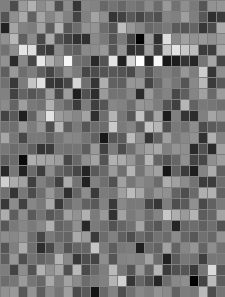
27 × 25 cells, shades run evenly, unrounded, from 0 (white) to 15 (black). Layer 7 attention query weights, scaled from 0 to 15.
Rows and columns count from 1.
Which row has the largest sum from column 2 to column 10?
16
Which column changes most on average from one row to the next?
24
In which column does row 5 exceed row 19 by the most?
6
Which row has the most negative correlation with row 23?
11
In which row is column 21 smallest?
5
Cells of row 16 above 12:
5
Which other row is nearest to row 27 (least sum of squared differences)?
7
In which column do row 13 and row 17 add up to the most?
23
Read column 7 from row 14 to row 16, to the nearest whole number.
8 6 9
